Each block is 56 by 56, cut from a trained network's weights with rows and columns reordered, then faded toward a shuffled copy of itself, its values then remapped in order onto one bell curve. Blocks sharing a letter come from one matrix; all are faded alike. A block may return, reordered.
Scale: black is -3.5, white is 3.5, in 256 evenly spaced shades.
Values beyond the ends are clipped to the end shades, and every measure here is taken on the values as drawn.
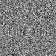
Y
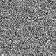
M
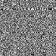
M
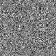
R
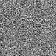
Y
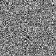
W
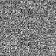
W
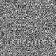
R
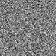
Y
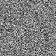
Y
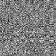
M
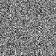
W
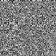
M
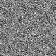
Y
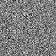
Y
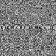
M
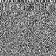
M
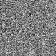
Y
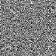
W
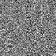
W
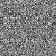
M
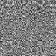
R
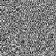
R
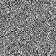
M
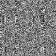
W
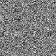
R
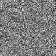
Y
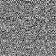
M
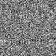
Y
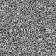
M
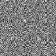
R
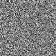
Y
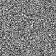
Y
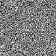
W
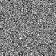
Y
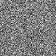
W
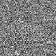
W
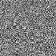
M
